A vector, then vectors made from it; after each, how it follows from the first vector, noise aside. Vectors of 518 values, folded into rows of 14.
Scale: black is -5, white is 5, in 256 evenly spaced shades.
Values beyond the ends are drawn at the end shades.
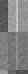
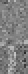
wrapped around, negated, partly zeroed.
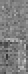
wrapped around, negated, partly zeroed.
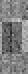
wrapped around, negated.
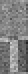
wrapped around, negated.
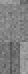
reversed, negated, shrunk.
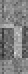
wrapped around, negated.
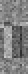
wrapped around, negated.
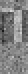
wrapped around, negated.
